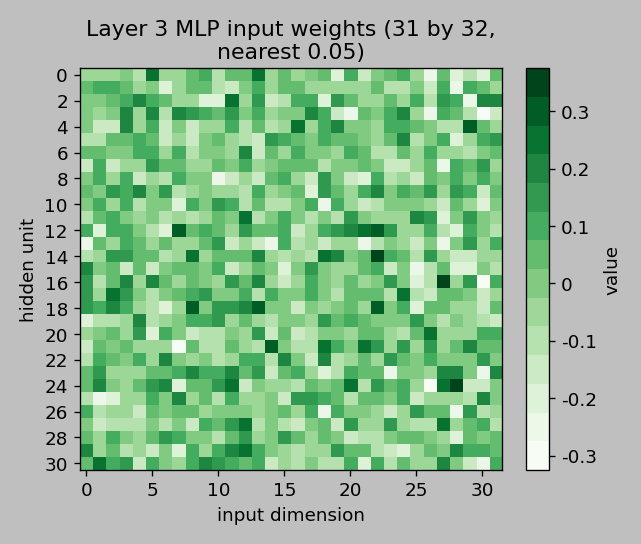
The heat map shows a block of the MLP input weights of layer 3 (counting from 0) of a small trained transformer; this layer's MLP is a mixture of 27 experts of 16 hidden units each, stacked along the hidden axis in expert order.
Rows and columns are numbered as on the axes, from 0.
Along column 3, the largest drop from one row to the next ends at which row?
15
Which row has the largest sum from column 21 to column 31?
21
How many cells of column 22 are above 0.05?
9
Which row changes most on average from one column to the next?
16
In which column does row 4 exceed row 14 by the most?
29
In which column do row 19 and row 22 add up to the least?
0
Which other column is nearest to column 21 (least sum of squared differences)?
14
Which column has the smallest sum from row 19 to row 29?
3
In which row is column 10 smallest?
8
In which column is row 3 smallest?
30
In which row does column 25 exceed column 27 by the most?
11
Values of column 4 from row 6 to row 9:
0.1 -0.05 -0.15 0.2
